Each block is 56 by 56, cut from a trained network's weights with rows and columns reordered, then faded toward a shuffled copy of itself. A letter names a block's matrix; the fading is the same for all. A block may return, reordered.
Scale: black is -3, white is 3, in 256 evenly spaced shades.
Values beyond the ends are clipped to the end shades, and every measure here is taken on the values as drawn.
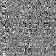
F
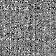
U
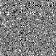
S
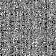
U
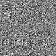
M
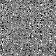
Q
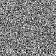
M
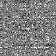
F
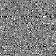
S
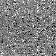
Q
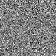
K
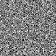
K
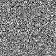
K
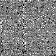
Q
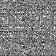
F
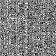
U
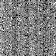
U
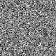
M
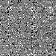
Q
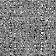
F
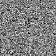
K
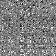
F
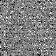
F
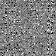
Q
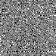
S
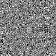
S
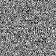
K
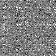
F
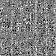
U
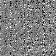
Q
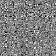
S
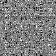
F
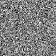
K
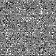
F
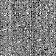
U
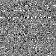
S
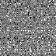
F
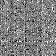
U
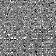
F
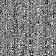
U
